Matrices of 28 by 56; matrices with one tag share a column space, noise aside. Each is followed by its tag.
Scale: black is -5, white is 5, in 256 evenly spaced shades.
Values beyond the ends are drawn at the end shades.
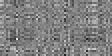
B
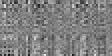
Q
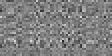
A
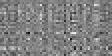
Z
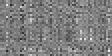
B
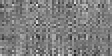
Q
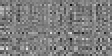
Z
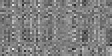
B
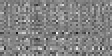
Z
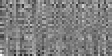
Q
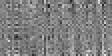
Q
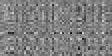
Z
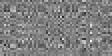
A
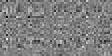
A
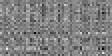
Z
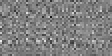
A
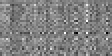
Z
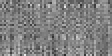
Q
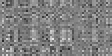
B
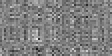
B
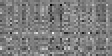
Z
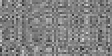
B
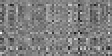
Z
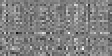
Z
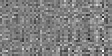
B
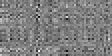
B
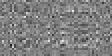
A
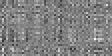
B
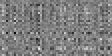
Z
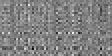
Z
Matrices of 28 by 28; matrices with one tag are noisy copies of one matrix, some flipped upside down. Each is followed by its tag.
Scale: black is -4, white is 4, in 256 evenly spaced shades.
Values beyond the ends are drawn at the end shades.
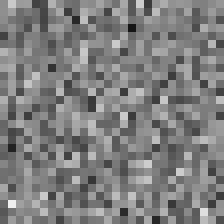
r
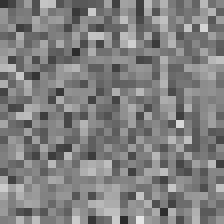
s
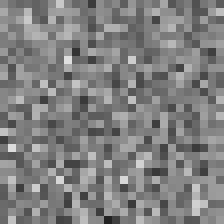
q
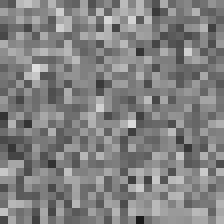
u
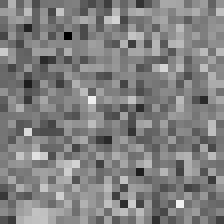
u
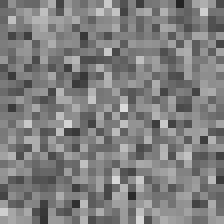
r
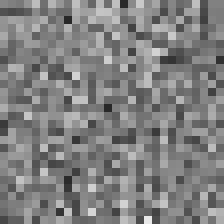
s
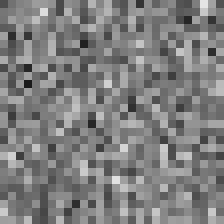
r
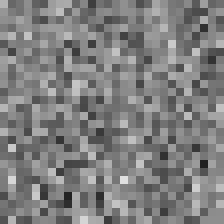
q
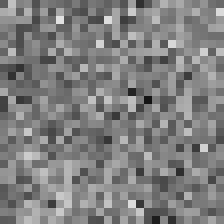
u
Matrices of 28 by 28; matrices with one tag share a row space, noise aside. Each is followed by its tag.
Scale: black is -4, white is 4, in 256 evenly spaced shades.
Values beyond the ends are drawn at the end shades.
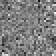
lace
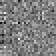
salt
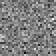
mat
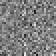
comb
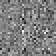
comb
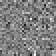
comb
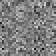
lace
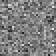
mat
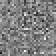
comb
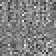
comb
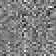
comb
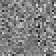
lace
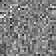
salt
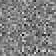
comb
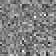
comb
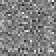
mat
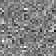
mat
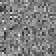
salt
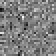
salt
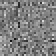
salt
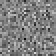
comb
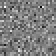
salt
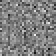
comb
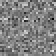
mat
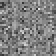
mat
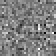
lace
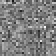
lace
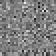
comb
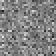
mat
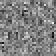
mat
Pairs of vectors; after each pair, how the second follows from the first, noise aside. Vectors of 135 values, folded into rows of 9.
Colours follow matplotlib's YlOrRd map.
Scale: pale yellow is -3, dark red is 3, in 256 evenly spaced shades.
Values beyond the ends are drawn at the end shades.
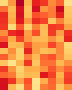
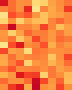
negated, partly zeroed.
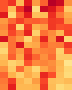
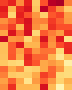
copied.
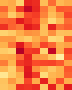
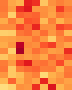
partly zeroed.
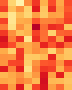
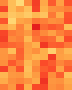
shrunk.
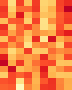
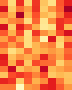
copied.
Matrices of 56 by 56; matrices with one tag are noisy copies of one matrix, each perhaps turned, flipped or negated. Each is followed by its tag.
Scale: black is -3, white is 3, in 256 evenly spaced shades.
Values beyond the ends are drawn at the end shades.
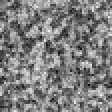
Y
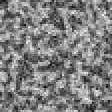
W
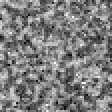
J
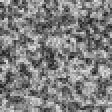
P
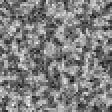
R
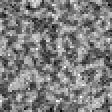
W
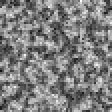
R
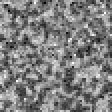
J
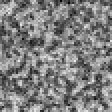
J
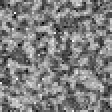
W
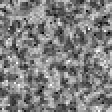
R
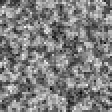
R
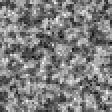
R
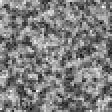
J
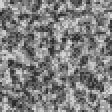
W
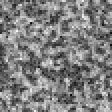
Y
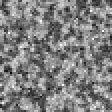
R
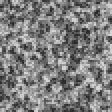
Y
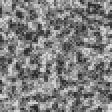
W
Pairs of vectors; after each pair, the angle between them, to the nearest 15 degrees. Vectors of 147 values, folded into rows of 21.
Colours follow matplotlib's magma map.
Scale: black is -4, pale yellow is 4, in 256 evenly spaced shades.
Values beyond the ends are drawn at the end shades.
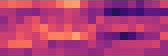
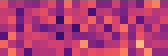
90 degrees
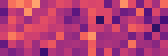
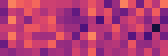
30 degrees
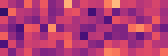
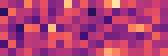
15 degrees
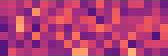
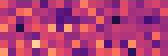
135 degrees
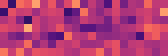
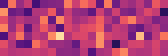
120 degrees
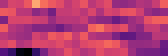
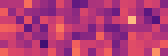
105 degrees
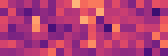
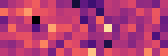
150 degrees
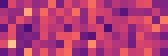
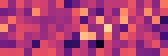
120 degrees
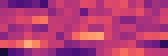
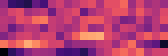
15 degrees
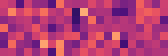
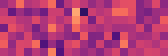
165 degrees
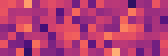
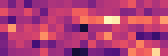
105 degrees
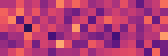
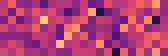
75 degrees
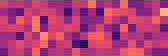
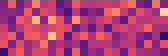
60 degrees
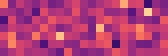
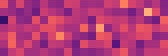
30 degrees
